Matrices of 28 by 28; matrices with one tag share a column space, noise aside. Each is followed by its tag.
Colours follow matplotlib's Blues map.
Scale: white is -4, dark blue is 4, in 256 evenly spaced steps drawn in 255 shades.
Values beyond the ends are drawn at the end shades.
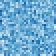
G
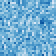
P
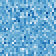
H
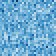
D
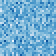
G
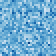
H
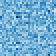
H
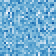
H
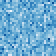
D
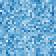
H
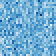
G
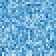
D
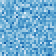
H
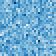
G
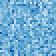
G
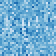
P
